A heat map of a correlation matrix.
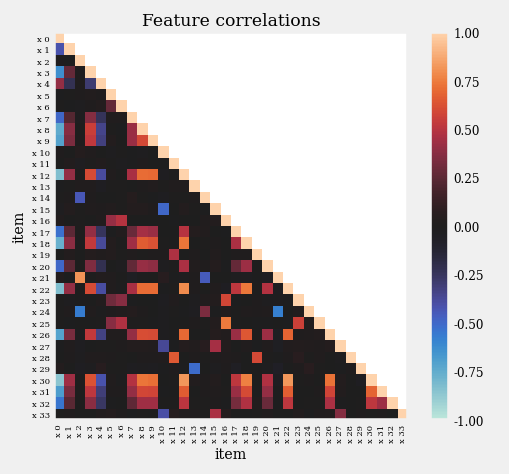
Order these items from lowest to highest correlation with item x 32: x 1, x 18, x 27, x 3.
x 27, x 1, x 3, x 18
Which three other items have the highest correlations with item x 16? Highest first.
x 25, x 23, x 6
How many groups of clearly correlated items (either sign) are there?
6
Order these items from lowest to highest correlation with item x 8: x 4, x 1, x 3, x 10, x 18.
x 4, x 10, x 1, x 3, x 18
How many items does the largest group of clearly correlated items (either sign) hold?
16
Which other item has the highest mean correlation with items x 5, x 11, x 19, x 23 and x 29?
x 28
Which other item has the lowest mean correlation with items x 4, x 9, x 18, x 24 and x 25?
x 0
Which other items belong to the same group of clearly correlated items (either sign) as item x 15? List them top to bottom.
x 10, x 27, x 33
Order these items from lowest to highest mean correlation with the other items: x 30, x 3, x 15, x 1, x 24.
x 24, x 15, x 1, x 3, x 30
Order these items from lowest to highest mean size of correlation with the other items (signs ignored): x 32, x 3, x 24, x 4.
x 24, x 4, x 32, x 3
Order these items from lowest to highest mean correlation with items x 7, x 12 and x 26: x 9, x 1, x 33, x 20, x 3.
x 33, x 1, x 20, x 3, x 9
